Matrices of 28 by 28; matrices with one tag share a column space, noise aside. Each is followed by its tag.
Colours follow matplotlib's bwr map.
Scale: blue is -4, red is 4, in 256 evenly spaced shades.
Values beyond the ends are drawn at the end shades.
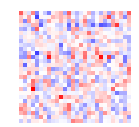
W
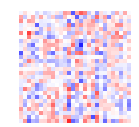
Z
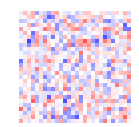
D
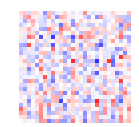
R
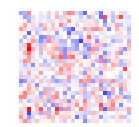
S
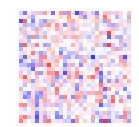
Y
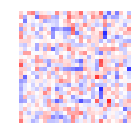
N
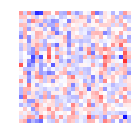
Y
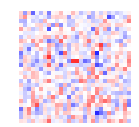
R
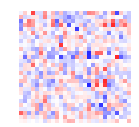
W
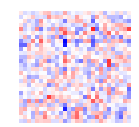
D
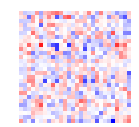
Z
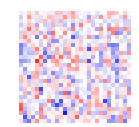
R
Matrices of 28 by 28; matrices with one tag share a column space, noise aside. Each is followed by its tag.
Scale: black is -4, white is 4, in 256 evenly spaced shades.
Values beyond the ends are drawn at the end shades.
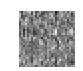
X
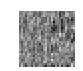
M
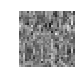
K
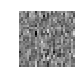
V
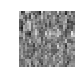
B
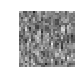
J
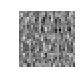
M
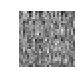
X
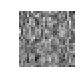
X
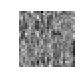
B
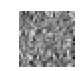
V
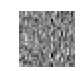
V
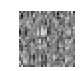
X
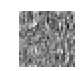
K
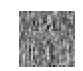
K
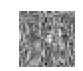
J
